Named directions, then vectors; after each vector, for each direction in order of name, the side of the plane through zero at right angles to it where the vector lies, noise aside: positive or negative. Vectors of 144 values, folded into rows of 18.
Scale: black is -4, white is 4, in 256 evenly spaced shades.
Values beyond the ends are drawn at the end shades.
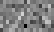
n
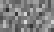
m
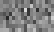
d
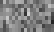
negative, negative, positive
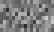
positive, positive, positive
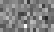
negative, negative, negative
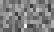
negative, positive, negative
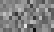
negative, positive, negative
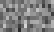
negative, positive, negative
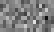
negative, negative, negative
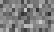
positive, negative, negative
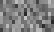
negative, negative, positive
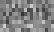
positive, negative, negative
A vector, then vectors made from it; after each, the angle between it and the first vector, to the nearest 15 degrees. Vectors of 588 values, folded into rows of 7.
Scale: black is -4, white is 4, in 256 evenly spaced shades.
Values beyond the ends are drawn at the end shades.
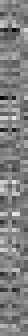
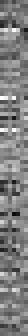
165 degrees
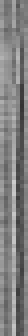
75 degrees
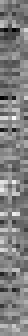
15 degrees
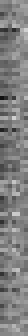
30 degrees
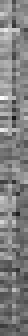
135 degrees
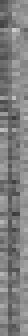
135 degrees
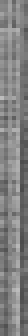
120 degrees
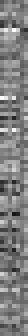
165 degrees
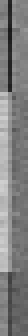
75 degrees
